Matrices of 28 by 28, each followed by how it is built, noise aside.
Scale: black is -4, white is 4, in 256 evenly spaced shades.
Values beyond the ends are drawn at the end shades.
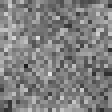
smooth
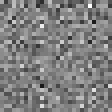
low rank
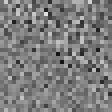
upper triangular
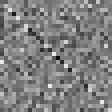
diagonal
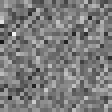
Hankel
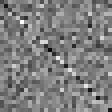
diagonal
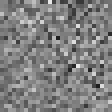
upper triangular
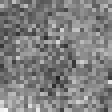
smooth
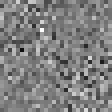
block diagonal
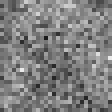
smooth
